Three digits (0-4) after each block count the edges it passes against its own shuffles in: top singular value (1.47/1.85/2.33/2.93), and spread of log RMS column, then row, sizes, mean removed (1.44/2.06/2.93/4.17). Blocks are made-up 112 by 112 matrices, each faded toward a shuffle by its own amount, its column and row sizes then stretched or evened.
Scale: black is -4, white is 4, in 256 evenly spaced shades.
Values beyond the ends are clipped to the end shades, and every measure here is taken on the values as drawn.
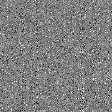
2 2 0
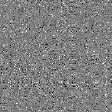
2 2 2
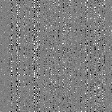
2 4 1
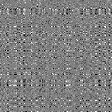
4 2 3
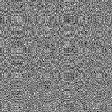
4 1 0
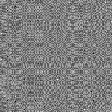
4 1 0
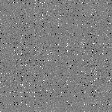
0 2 2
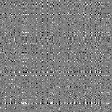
4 3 3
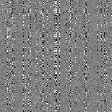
4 4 1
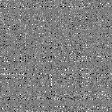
0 2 3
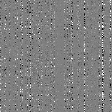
2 4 1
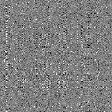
3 2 1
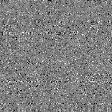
2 0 2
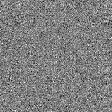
2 0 0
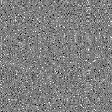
3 1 0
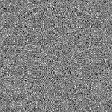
3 1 0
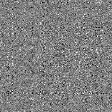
1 2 2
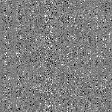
1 3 1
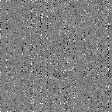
0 3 0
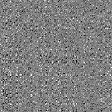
3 2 1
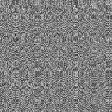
4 2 0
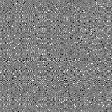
4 0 2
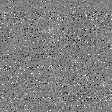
1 0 2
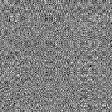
4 0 1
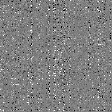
0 3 2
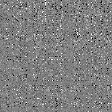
0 3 2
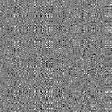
4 3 2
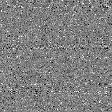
2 0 2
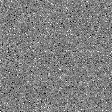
1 0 1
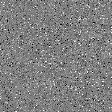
1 1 1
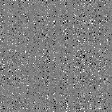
1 3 2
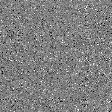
1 1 1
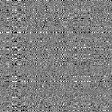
4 2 3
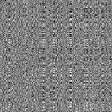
4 3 1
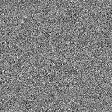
1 0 1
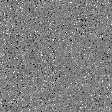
1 1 0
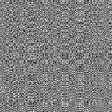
4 2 0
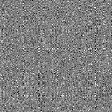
3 2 1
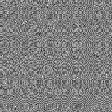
4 0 1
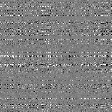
3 2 4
